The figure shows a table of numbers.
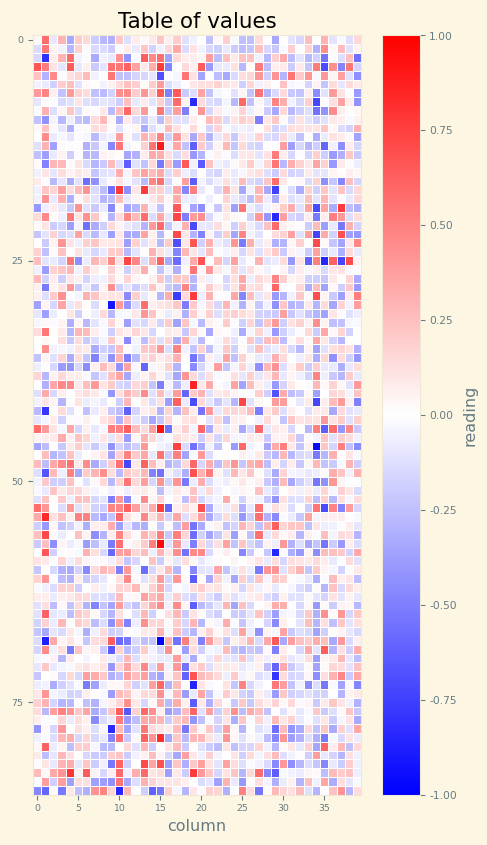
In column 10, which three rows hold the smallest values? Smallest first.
85, 68, 60
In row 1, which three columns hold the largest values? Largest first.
1, 35, 17
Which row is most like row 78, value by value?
30
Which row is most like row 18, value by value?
0
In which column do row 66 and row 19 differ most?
25
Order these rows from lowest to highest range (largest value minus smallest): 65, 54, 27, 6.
27, 65, 6, 54
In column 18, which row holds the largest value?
14
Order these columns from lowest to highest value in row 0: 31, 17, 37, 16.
31, 37, 16, 17
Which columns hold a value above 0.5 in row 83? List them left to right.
4, 6, 10, 13, 19, 27
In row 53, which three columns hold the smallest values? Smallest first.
35, 16, 37
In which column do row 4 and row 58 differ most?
29
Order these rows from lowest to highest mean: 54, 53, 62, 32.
32, 62, 54, 53
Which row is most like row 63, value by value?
15
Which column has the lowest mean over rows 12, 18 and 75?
19
